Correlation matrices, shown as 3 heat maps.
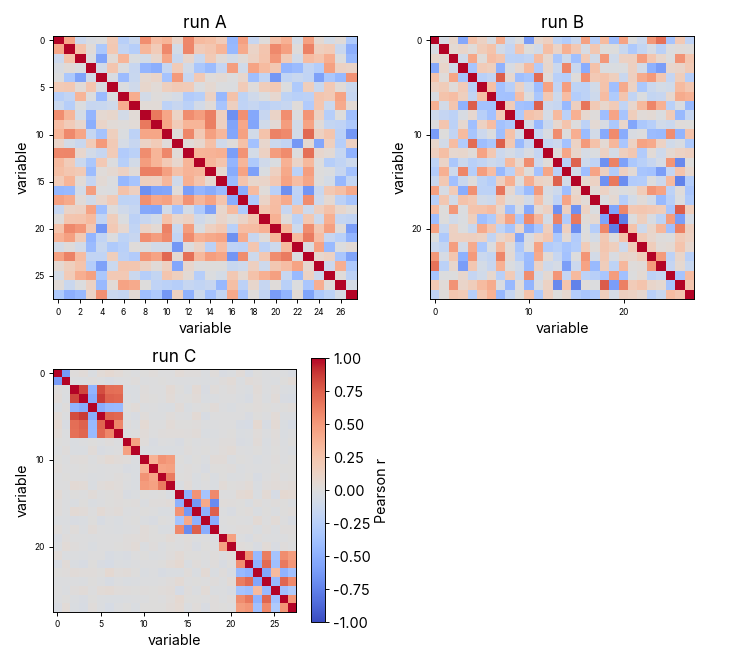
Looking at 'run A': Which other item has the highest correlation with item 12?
23
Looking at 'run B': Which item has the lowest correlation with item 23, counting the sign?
3
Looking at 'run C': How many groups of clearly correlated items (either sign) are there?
7
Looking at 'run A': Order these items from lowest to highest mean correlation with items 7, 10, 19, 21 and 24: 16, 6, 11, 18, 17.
16, 11, 18, 6, 17
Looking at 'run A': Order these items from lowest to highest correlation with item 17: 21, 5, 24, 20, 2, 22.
22, 24, 2, 5, 20, 21
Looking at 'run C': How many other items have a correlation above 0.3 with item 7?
4
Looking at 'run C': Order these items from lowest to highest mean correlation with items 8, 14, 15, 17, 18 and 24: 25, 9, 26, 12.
25, 12, 9, 26
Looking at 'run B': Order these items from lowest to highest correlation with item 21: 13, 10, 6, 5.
13, 6, 10, 5
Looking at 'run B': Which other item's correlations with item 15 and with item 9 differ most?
19
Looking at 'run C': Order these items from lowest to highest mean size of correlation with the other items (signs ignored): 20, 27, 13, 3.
20, 13, 27, 3
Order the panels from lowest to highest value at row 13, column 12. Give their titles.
run B, run A, run C
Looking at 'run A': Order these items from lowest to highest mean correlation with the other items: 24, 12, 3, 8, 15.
3, 24, 15, 8, 12
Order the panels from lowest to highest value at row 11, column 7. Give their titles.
run A, run C, run B
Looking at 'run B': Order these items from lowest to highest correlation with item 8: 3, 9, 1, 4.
9, 1, 3, 4
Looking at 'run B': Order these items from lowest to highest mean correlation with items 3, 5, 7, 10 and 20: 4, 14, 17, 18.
4, 17, 18, 14
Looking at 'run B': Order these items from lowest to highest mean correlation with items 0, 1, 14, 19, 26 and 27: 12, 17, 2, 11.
11, 17, 2, 12
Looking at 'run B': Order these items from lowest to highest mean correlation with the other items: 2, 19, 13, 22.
13, 19, 22, 2
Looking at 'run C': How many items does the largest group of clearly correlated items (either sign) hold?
7
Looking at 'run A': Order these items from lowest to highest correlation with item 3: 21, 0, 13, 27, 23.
21, 13, 23, 0, 27
